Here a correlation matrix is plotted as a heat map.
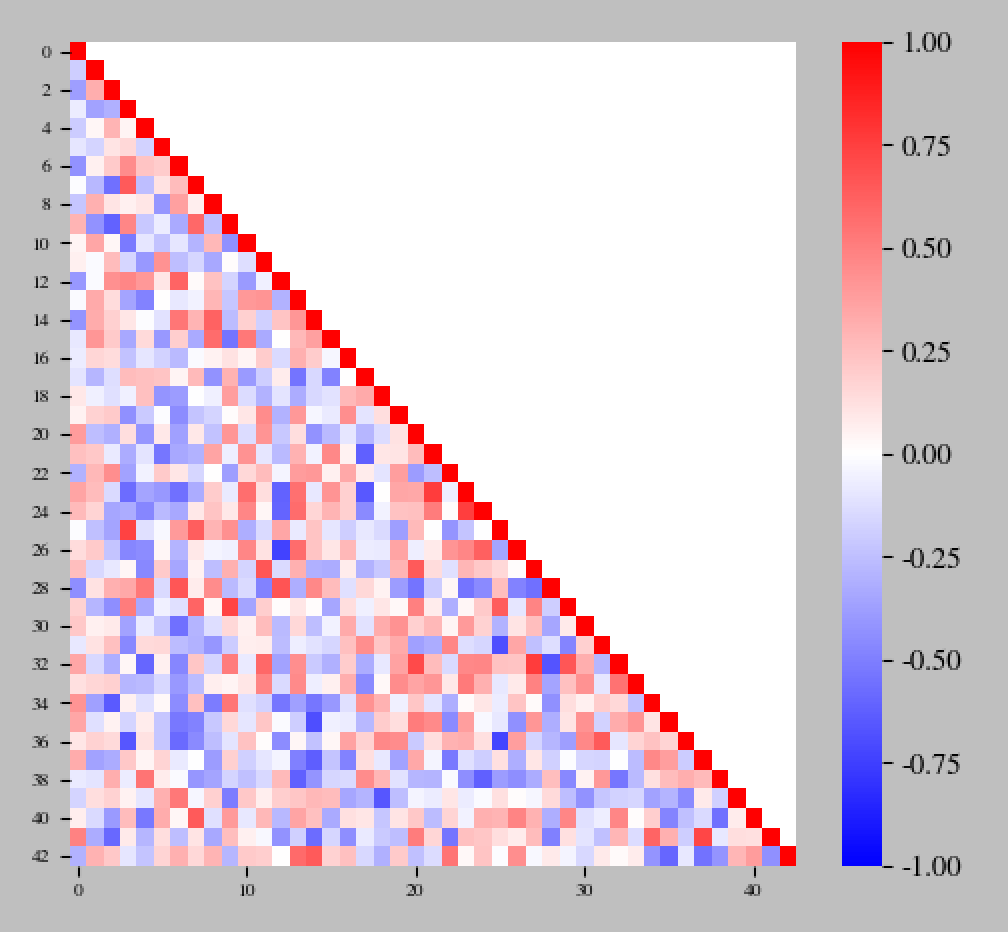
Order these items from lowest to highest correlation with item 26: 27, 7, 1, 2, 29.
2, 29, 27, 7, 1
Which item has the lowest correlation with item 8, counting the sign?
34
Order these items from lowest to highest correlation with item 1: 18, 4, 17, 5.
17, 5, 18, 4
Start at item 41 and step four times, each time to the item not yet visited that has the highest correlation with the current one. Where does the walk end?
29
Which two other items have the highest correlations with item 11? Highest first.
27, 32
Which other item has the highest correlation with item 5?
11
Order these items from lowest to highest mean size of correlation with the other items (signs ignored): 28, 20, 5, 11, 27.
5, 11, 27, 20, 28
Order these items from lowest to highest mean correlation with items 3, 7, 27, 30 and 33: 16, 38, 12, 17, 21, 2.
38, 2, 17, 12, 21, 16
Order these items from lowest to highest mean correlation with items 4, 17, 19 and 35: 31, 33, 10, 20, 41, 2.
10, 41, 20, 33, 2, 31
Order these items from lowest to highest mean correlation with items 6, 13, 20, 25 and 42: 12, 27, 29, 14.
12, 27, 29, 14
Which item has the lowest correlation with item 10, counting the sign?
3
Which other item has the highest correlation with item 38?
4
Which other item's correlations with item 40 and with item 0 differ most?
35
